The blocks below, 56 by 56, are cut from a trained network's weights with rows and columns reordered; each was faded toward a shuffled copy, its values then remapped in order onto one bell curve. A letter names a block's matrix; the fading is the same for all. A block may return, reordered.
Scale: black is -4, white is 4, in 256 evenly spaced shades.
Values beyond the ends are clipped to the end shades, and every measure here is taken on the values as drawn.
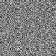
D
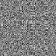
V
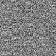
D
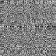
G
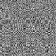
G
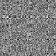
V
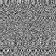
G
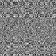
G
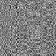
D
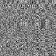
D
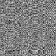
D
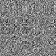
D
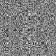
V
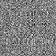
D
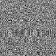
V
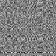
G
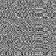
G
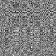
G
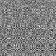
G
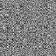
V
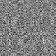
V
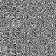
D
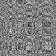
D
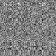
D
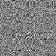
V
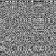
G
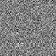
V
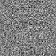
D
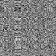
V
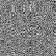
D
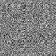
D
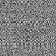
G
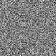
D
